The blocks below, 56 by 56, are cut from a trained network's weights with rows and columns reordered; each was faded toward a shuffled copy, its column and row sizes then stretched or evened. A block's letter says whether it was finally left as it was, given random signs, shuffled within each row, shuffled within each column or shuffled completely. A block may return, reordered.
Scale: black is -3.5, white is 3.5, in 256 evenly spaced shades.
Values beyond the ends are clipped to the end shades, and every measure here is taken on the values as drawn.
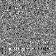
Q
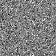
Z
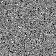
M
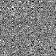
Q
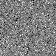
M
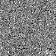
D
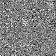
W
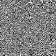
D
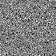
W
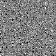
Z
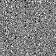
D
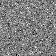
M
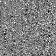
Z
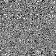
W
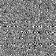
Q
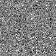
D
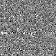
Q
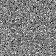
M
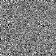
D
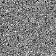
D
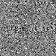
Q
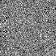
D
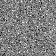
M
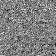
W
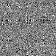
Q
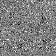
W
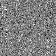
Z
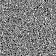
M
